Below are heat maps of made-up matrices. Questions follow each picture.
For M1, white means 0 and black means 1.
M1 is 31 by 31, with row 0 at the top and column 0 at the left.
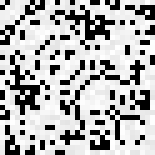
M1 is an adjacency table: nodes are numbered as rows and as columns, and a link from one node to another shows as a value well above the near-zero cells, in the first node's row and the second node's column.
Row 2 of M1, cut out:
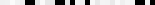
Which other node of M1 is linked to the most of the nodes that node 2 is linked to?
node 20
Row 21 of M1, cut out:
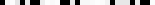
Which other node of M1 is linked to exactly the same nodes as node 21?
node 18
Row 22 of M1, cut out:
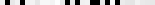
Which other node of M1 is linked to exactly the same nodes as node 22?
node 26
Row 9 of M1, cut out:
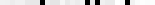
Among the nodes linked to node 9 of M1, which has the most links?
node 19
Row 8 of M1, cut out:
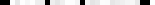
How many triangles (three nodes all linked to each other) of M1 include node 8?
4
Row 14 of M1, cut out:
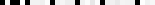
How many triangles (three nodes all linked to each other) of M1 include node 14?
8
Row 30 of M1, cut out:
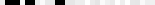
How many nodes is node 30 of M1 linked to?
7
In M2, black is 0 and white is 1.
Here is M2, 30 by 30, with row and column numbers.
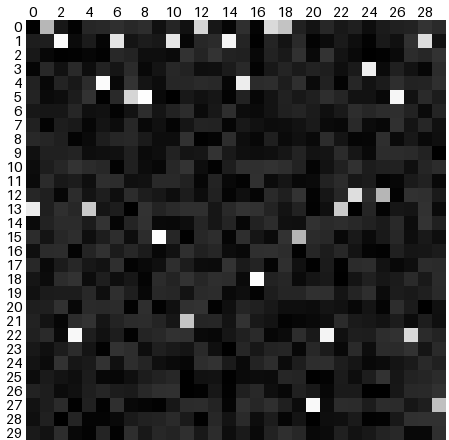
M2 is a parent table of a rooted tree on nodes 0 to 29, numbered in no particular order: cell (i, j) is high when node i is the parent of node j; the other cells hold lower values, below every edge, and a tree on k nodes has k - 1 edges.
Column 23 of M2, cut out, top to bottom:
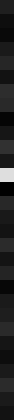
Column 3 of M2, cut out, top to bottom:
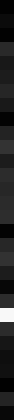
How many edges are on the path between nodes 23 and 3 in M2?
5
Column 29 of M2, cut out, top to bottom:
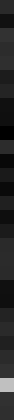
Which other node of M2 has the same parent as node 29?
20
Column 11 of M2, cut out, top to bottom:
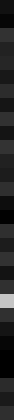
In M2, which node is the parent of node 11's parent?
22
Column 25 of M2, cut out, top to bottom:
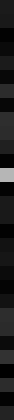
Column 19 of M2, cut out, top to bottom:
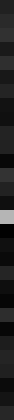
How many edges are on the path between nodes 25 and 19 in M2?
6
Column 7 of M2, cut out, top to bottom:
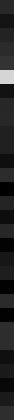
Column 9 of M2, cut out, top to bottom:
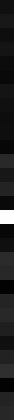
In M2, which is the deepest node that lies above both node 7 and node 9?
4
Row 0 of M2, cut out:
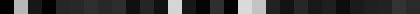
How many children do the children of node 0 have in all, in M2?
8
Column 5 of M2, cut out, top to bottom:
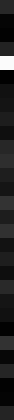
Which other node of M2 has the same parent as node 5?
15
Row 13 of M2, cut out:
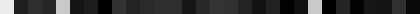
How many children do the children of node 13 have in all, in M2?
9
